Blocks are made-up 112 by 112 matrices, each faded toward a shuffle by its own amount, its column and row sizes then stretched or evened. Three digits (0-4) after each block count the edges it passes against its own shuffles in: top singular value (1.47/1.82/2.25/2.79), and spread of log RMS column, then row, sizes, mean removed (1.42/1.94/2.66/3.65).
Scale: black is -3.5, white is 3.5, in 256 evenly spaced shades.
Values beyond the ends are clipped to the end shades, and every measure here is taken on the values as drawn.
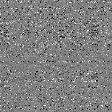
1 1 3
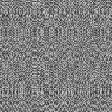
4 0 2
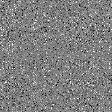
2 2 1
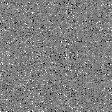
0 1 2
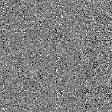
2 2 1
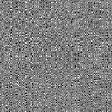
4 3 2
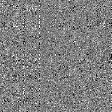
2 3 2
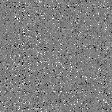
1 2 1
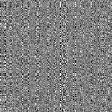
4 4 1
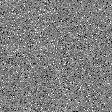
1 0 0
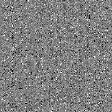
1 3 1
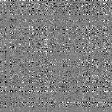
0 3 4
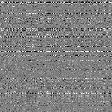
4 0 4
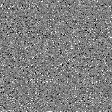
2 0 1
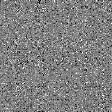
0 2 2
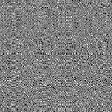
4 1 2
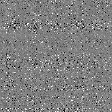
0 2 3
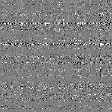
2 2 4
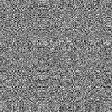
4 1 3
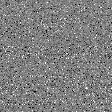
1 0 2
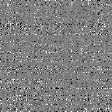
1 3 4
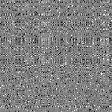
4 0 2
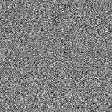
3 1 2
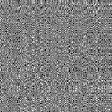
4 3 1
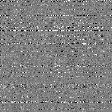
2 1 4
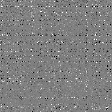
1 2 3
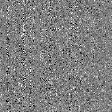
0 3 0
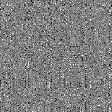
3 2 0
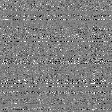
0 1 4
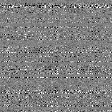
0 2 4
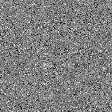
1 0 2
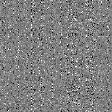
2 3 0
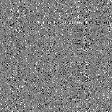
3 2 2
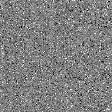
1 1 0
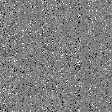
0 3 0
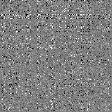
2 3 3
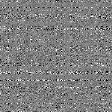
1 3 4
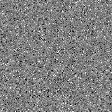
2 1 1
